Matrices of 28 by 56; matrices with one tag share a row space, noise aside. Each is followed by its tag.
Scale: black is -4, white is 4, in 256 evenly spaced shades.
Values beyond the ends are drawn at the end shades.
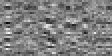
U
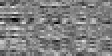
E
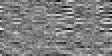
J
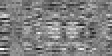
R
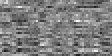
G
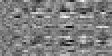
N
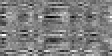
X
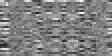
R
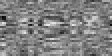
X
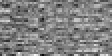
G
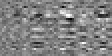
N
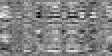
R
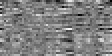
J
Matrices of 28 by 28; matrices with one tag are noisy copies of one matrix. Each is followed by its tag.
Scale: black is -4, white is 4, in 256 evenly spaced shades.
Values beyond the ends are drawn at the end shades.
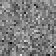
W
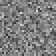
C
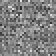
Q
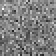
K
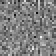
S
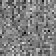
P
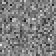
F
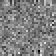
S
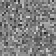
Q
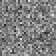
Q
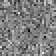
S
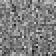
W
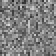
P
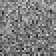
K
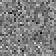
Q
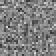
C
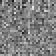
P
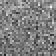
K
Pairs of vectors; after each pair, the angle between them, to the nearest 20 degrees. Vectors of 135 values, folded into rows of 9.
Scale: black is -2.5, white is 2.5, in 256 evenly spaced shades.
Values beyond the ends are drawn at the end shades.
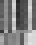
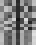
80 degrees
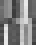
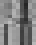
160 degrees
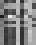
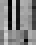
100 degrees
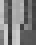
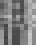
140 degrees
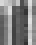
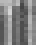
20 degrees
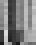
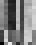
40 degrees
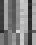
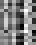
100 degrees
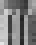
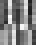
100 degrees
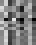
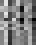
20 degrees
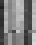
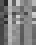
80 degrees
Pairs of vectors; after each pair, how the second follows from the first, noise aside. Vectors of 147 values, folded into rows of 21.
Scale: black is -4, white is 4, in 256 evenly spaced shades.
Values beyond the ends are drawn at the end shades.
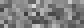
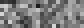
wrapped around.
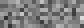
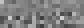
reversed, negated, partly zeroed.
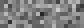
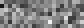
wrapped around.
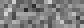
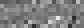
reversed, negated, partly zeroed.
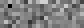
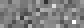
reversed, negated, partly zeroed.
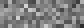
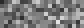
reversed.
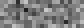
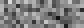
reversed.
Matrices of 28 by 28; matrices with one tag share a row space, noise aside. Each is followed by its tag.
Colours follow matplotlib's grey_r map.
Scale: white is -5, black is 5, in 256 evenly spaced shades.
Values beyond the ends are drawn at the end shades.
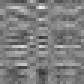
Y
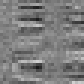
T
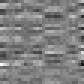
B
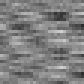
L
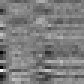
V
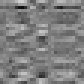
Y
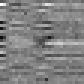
V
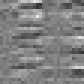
T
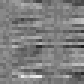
T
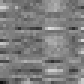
B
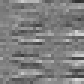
T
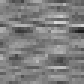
L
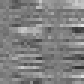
T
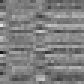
V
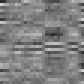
B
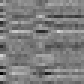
V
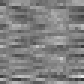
L
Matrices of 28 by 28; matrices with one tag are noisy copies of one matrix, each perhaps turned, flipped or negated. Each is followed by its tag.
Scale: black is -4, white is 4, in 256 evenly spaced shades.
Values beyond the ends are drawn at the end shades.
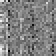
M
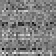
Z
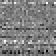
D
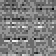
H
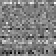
D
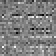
H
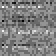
Z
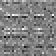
H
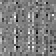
H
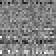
D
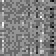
D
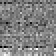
M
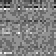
M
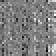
M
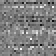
Z
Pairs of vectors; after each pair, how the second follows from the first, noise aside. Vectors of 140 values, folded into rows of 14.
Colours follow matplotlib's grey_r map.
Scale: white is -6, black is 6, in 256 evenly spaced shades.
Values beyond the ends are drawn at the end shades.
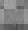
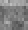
reversed, negated.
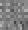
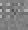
partly zeroed.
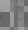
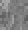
partly zeroed.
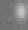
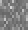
shuffled.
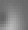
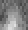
scaled up.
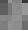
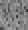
shuffled.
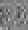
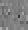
partly zeroed.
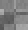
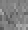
partly zeroed.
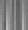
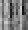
wrapped around, negated, scaled up.
